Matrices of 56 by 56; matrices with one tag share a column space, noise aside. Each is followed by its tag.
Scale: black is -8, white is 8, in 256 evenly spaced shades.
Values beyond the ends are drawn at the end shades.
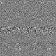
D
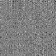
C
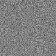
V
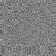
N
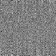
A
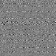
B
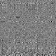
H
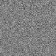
V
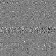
D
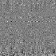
H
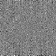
A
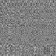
N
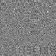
N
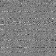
B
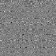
B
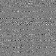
B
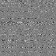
B
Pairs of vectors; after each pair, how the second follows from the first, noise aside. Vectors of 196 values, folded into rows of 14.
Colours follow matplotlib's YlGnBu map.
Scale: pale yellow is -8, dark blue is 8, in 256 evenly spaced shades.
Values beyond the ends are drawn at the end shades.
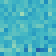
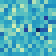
wrapped around, scaled up.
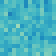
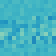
wrapped around, partly zeroed.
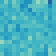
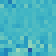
wrapped around, partly zeroed.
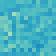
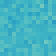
wrapped around, shrunk.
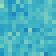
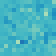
wrapped around, partly zeroed.
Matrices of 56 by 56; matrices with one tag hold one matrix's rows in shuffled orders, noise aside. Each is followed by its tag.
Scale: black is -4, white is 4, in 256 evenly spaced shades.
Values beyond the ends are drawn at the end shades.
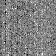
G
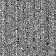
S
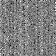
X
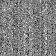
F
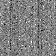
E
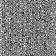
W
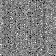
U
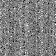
X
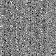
U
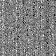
S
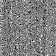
U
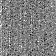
W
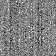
E
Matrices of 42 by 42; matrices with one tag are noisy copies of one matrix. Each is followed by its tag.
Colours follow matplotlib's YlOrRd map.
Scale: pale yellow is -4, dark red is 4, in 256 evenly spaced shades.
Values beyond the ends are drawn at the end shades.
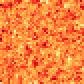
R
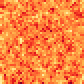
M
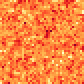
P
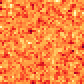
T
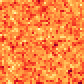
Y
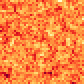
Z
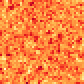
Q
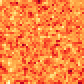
Y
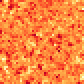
Q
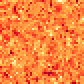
Z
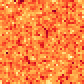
P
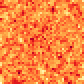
M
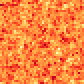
R
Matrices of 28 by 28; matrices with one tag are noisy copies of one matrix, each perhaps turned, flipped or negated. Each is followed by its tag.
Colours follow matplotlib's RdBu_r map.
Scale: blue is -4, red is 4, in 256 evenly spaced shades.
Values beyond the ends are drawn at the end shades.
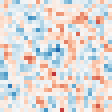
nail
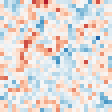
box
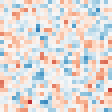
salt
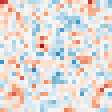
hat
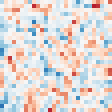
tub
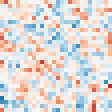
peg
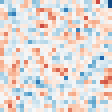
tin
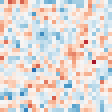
peg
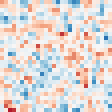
peg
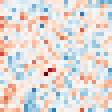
tub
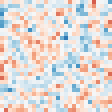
peg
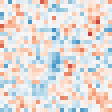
hat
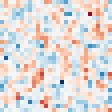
salt
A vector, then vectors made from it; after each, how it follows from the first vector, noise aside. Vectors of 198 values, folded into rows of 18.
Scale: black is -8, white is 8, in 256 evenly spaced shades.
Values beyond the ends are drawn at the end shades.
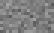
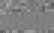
partly zeroed.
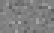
wrapped around, negated, partly zeroed.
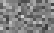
reversed, negated, scaled up.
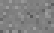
partly zeroed.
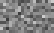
reversed, negated, scaled up.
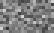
reversed, negated, scaled up.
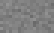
shrunk.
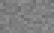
reversed, shrunk.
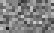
reversed, negated, scaled up.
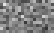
reversed, negated, scaled up.
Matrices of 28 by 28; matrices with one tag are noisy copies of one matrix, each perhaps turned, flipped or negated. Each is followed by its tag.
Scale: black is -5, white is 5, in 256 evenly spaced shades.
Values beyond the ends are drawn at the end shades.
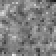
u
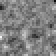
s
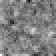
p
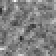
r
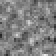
r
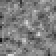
r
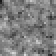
u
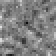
r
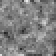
p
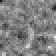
s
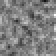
r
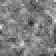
p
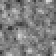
s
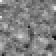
s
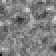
s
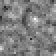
s
